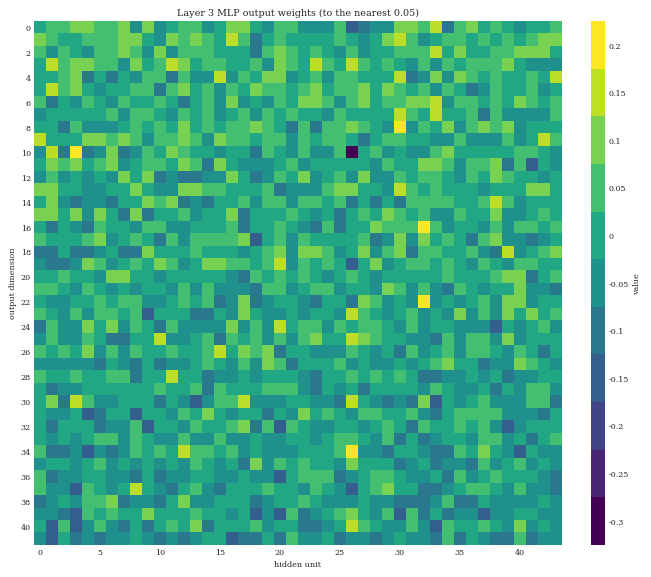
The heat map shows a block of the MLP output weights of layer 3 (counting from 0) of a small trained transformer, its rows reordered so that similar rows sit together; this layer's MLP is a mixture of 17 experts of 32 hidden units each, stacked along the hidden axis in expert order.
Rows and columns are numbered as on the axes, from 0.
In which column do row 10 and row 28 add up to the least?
26
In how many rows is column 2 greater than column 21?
11
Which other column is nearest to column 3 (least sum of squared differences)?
1
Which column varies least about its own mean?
24
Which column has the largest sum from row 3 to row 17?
30
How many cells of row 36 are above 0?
8
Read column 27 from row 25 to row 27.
0.1 0 0
